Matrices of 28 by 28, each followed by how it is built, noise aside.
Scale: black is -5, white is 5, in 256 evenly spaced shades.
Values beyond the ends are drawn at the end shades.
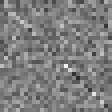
diagonal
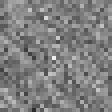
Toeplitz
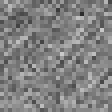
Hankel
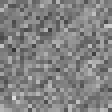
Hankel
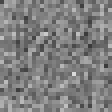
blocks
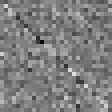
diagonal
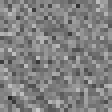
Toeplitz
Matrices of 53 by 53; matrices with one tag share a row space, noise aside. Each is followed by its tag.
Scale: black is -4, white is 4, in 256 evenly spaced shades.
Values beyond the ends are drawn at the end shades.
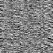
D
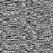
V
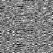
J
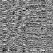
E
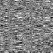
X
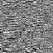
V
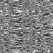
X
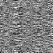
X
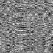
J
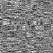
V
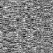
V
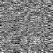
D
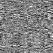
D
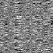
X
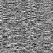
V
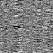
X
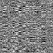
E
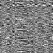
J
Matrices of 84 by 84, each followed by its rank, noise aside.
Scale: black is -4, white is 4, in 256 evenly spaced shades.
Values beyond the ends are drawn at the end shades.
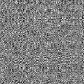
seven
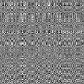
three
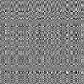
three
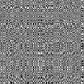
four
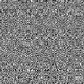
seven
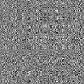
seven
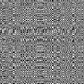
three
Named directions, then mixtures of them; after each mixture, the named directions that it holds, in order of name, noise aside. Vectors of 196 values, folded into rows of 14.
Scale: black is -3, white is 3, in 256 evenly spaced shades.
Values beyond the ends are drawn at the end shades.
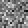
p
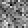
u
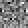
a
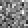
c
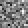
c, u.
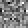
a.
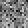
a, p, u.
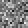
p.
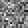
p.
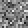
p.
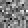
a, c.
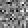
a, c, u.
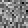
a, p.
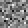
a, c, p.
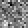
p, u.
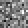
a, c.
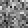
c, u.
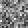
p, u.
